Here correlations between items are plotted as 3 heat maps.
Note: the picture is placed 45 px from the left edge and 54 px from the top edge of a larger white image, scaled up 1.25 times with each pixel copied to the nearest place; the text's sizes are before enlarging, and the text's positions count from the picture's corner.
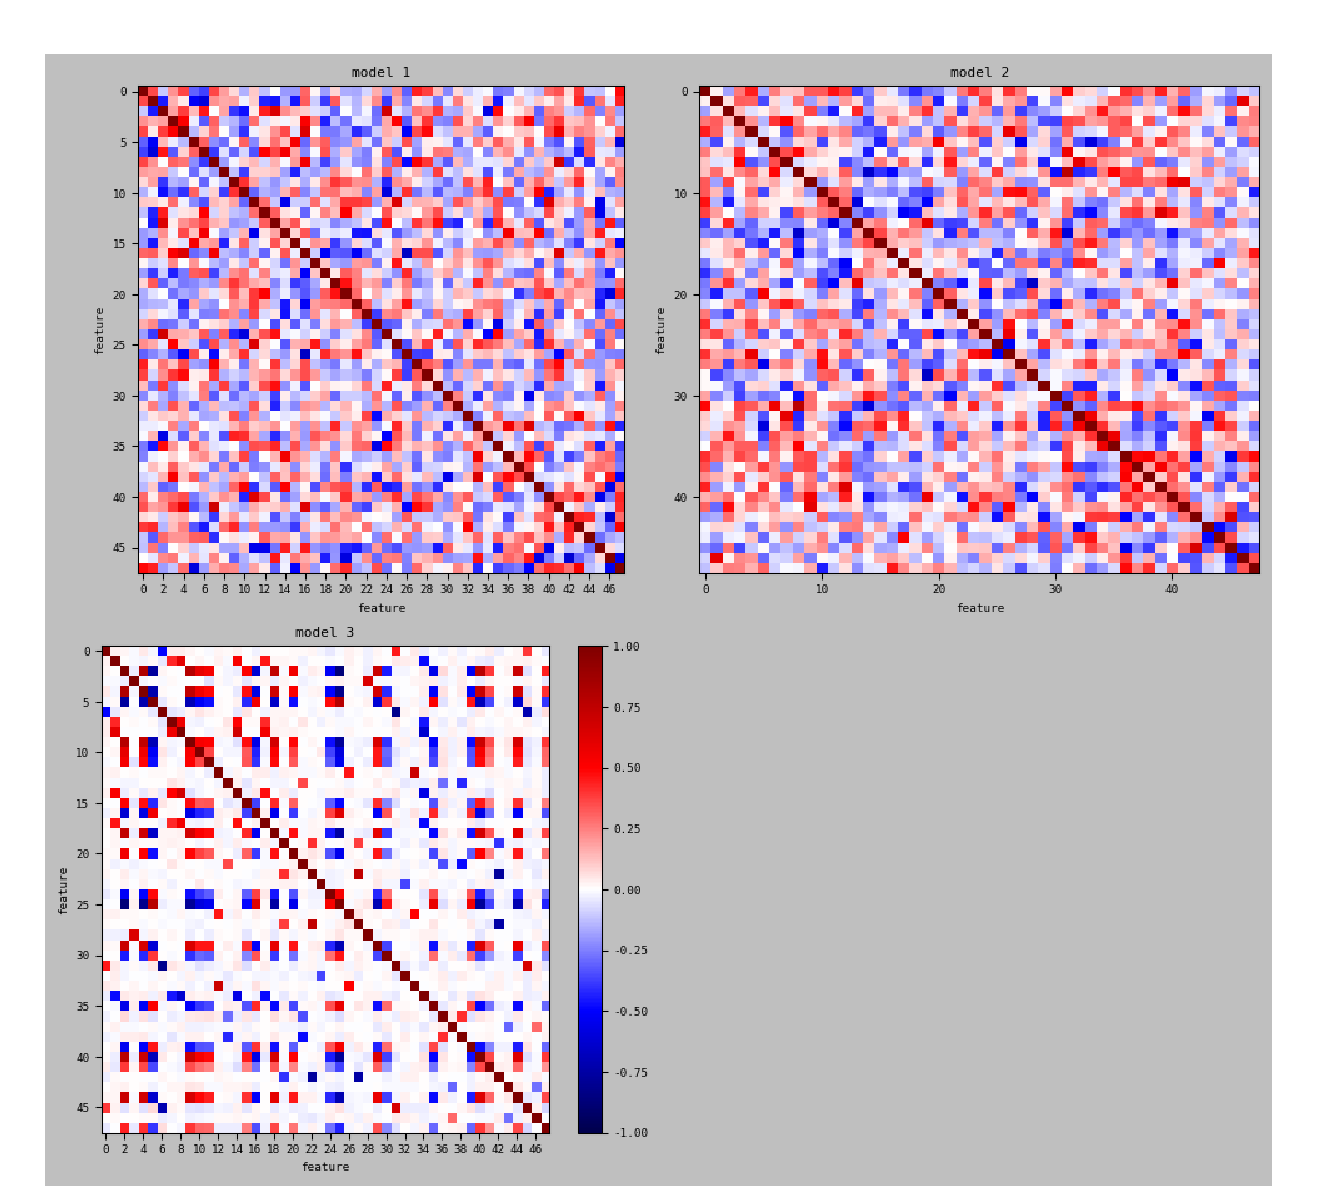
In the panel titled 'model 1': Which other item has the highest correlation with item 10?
39
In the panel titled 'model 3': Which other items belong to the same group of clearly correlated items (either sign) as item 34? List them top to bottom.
1, 7, 8, 14, 17
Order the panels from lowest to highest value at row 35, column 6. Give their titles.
model 3, model 1, model 2
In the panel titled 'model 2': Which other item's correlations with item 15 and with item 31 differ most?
8
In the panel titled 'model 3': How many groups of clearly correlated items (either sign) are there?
9
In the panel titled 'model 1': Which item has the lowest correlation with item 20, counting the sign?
46
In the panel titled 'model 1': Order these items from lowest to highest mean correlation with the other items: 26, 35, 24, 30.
30, 26, 24, 35
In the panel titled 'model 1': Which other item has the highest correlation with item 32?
43
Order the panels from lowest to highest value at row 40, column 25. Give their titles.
model 3, model 2, model 1
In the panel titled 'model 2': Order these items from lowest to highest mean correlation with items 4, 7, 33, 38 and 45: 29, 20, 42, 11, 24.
29, 20, 11, 24, 42
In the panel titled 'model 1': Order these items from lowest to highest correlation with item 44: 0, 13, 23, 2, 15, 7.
7, 23, 0, 15, 13, 2
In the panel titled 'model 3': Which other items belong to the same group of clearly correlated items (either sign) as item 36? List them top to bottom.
13, 21, 38
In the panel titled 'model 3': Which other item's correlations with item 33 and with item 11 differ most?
12
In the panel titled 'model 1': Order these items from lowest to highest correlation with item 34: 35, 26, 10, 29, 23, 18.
29, 35, 23, 26, 18, 10
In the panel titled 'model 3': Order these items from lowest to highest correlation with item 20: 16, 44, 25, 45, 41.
25, 16, 45, 41, 44
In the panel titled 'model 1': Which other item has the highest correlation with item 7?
41
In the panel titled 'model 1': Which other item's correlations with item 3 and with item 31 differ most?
38
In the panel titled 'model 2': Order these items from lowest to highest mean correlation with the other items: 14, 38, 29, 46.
14, 29, 46, 38
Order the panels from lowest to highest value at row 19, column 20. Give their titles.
model 2, model 3, model 1
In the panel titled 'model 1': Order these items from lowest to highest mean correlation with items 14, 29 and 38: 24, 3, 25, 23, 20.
23, 20, 25, 3, 24
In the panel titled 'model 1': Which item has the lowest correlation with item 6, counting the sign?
1
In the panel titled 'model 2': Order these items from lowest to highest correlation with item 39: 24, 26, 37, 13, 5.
13, 24, 26, 5, 37
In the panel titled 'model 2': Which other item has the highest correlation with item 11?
0
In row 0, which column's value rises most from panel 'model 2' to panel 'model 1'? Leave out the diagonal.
47
